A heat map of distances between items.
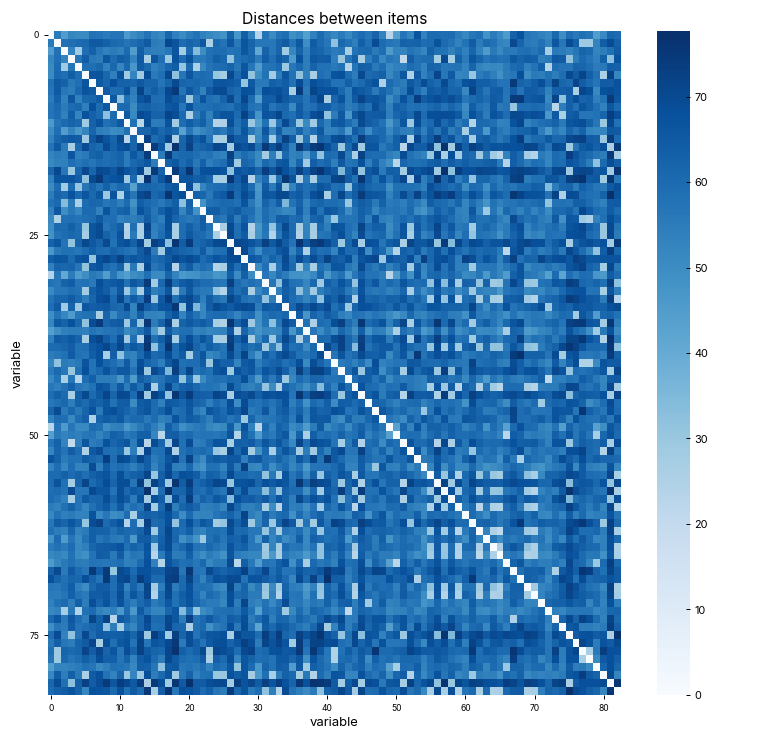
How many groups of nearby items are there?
16
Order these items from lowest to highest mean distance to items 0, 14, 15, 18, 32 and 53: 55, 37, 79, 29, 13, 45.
29, 13, 37, 55, 79, 45
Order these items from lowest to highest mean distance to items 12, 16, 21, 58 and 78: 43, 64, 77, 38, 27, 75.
43, 27, 77, 75, 64, 38
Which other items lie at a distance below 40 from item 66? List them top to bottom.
16, 27, 37, 50, 79
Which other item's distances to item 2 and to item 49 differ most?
34
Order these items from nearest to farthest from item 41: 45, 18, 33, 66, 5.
66, 45, 33, 5, 18
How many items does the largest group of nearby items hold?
14
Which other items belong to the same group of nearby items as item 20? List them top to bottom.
8, 10, 40, 74
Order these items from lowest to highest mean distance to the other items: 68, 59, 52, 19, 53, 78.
59, 52, 19, 78, 53, 68
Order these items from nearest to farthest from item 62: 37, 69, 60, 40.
69, 37, 60, 40
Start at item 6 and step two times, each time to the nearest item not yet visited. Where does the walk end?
28
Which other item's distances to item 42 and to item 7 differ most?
81
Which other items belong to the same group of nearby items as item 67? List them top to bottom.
9, 73
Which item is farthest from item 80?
77
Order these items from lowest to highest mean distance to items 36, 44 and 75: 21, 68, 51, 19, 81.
51, 81, 21, 19, 68
